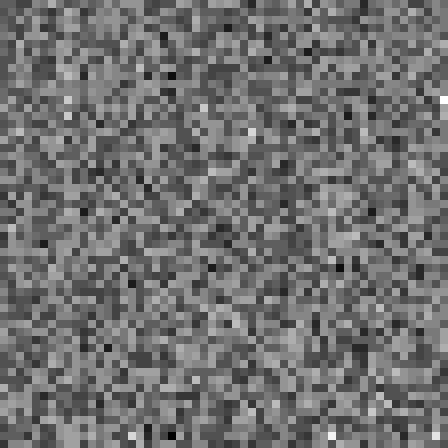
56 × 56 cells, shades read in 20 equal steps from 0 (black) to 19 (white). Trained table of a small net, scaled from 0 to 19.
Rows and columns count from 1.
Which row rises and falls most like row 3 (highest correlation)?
17
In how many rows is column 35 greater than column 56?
27
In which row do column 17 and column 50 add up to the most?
55
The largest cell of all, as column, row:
56, 13
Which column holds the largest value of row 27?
42
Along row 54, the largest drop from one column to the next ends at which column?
19
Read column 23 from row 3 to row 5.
5 7 11
